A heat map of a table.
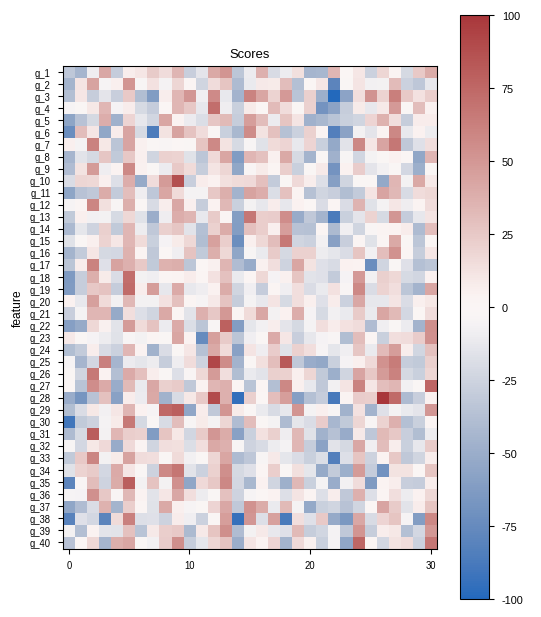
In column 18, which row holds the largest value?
g_25
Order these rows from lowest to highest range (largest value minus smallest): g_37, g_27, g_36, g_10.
g_36, g_37, g_27, g_10
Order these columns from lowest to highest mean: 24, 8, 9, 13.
8, 24, 9, 13
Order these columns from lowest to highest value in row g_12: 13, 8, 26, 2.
26, 8, 13, 2
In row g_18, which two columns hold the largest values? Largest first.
5, 24
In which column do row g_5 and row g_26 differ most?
2
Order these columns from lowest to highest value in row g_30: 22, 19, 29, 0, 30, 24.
0, 22, 29, 19, 30, 24
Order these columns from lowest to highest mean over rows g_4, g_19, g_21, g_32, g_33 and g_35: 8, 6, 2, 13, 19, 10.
10, 6, 8, 19, 2, 13
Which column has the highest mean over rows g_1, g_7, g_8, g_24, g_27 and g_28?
12
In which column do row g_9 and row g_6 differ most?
7
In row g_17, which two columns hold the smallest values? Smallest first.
25, 15
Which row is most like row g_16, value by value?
g_24
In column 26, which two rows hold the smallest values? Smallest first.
g_34, g_10
